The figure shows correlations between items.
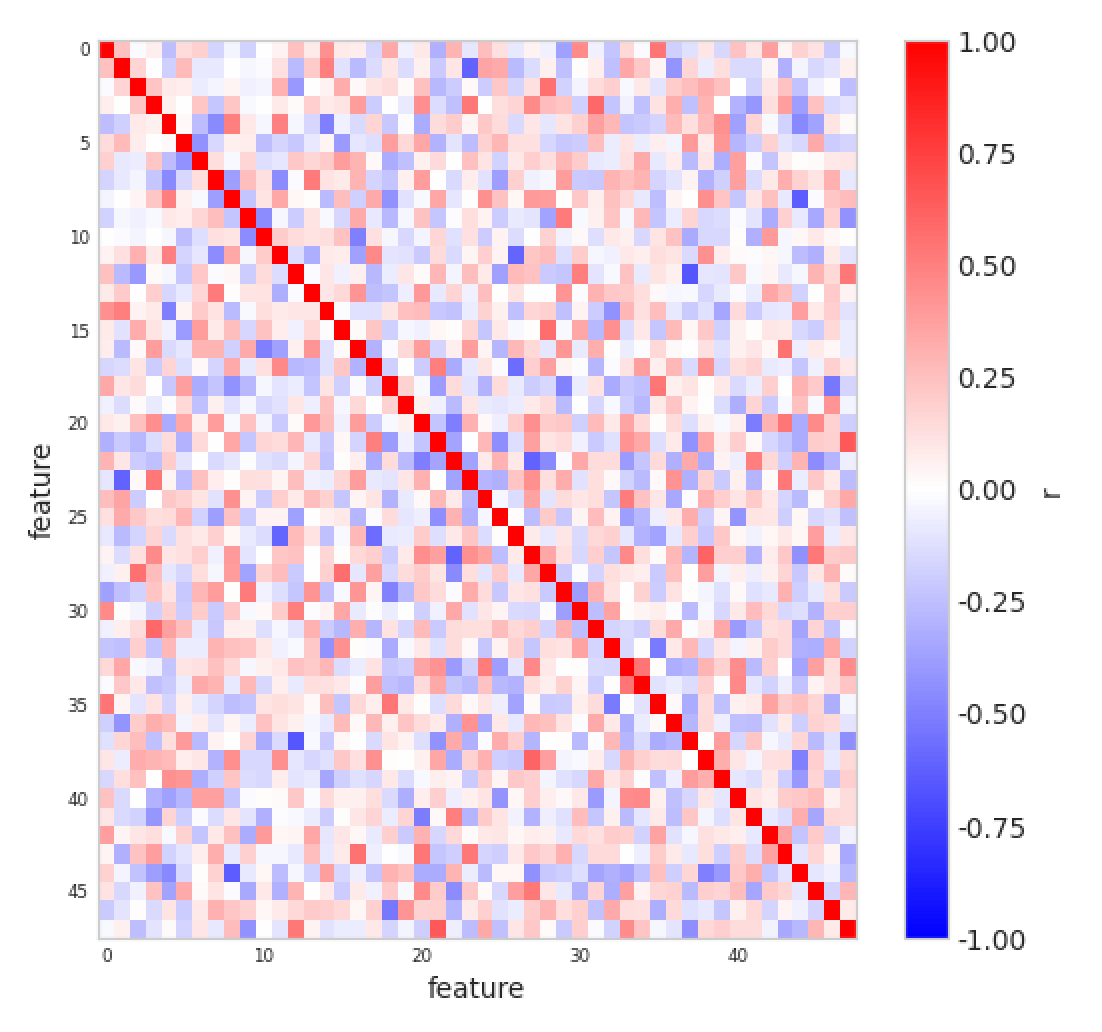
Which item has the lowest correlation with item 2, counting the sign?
12
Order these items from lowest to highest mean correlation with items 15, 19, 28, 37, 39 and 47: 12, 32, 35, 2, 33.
35, 12, 33, 32, 2
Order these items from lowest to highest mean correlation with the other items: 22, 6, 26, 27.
22, 26, 6, 27
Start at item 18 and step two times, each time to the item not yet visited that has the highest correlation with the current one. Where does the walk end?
0
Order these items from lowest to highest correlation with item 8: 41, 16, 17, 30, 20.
16, 20, 41, 30, 17
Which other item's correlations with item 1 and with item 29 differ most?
23
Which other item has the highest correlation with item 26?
45
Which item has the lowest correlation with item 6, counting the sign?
5
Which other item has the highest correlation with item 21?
47
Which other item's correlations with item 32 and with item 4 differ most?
7
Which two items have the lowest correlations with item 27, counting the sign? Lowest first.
22, 44
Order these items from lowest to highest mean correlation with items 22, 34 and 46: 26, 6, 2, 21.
26, 2, 21, 6
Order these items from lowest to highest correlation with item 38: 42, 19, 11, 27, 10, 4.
10, 19, 42, 4, 11, 27
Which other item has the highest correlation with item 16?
43
